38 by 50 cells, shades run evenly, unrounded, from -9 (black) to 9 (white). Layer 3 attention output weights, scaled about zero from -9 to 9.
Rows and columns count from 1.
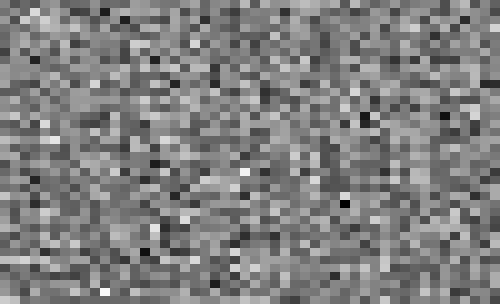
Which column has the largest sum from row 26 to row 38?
39
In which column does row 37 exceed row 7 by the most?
11
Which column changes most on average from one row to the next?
16
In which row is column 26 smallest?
6
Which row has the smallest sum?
8
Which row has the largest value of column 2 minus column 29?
38
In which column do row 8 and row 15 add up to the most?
28
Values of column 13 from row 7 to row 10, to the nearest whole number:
-4 -4 4 2
